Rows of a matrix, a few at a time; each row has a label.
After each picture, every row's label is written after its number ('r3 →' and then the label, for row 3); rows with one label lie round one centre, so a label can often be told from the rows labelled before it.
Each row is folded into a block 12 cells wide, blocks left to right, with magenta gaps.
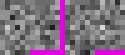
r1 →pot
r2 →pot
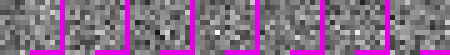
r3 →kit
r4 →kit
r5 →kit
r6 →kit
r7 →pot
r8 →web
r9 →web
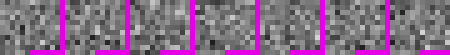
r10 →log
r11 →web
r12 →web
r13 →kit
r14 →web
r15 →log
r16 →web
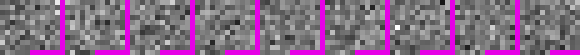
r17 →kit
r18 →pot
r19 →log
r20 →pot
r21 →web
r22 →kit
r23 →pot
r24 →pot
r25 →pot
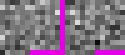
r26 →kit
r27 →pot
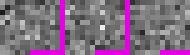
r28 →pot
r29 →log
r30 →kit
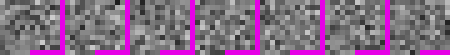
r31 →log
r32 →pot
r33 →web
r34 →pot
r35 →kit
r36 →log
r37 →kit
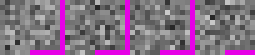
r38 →kit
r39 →log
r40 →web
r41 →log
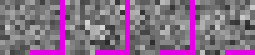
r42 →pot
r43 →pot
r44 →log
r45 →pot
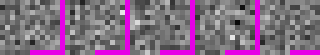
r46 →pot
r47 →kit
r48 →log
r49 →pot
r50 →log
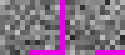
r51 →pot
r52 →kit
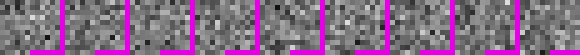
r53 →kit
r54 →kit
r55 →pot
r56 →pot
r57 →pot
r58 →pot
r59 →kit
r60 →web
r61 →web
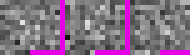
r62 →pot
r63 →pot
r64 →kit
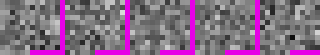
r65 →log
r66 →kit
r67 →web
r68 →web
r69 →web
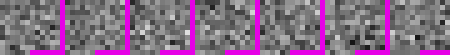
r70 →pot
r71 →kit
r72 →web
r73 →kit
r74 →kit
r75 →log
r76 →web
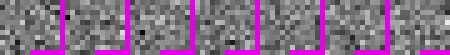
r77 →pot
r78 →web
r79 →kit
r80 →pot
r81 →kit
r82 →log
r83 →log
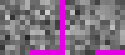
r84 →web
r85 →web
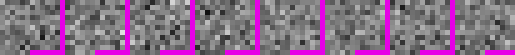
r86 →log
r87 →web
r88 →kit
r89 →web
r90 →pot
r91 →kit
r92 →web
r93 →pot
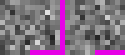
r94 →web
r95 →log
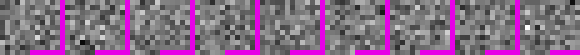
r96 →pot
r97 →pot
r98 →pot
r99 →log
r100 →kit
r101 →log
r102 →web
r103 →web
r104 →pot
